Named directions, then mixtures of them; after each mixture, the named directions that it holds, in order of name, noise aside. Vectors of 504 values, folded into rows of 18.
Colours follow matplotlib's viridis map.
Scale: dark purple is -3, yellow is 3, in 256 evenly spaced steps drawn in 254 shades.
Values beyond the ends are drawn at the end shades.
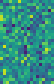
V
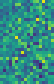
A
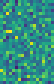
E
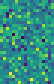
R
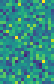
A, E.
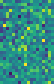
R, V.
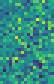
A.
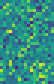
A, E, V.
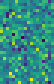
R.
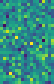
A, E, R.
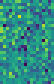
R, V.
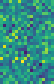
A, V.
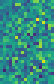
A.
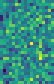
A, R, V.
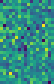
E, R, V.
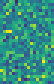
E.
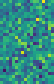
A.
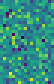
R.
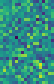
A.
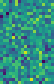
E, R, V.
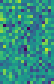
R, V.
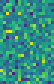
E.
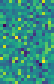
A, E, V.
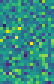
A, E, R.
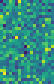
E, V.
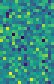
R.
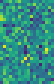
V.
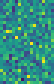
A, E.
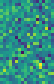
A.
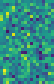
A, R, V.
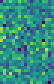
E, R, V.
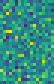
E.
